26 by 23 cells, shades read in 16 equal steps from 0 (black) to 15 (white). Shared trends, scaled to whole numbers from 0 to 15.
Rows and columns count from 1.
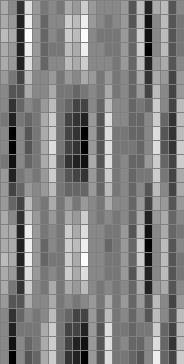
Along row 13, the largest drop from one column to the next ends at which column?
2
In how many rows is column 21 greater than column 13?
24
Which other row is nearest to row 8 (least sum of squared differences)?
23
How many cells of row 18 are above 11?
4
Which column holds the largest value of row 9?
14
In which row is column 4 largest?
3
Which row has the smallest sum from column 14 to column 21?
17
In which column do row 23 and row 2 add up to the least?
19
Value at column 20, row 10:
13
